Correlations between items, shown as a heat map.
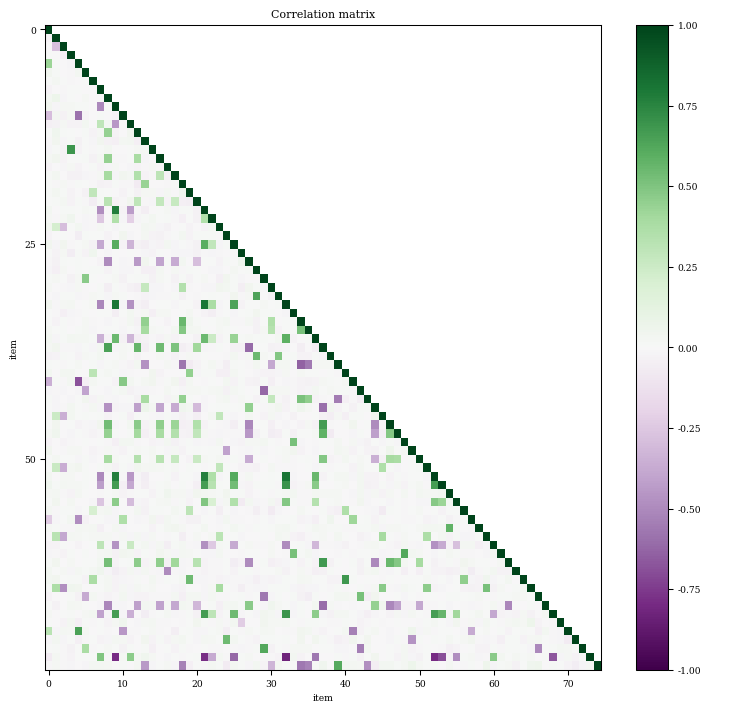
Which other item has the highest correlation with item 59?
65
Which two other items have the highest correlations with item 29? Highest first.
72, 5
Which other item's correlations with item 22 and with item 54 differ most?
58
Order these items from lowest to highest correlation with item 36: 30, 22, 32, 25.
30, 22, 25, 32
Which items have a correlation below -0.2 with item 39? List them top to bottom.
13, 18, 30, 34, 35, 43
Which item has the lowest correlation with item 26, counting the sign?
69
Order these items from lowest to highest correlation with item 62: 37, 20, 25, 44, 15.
44, 25, 20, 15, 37
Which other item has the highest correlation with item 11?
73
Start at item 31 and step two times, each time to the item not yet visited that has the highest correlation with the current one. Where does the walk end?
38
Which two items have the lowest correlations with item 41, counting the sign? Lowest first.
4, 70
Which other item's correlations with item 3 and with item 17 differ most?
14
